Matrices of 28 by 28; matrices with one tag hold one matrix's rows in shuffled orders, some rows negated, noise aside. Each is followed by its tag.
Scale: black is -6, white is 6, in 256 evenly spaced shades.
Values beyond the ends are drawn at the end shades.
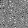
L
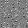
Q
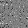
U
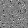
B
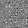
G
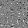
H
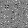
Q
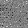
U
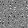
L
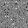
Q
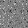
L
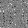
L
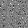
B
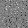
G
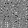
Q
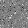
L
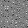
Q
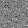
Q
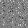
B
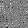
U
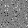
Q
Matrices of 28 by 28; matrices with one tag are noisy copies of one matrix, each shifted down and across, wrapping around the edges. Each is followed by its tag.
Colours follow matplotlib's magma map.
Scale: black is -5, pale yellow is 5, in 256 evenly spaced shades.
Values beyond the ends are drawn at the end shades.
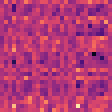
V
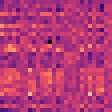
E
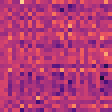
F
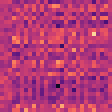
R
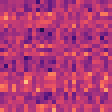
V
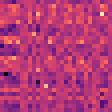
V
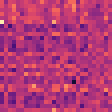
E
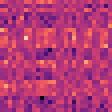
V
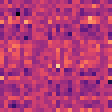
E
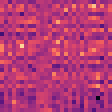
R
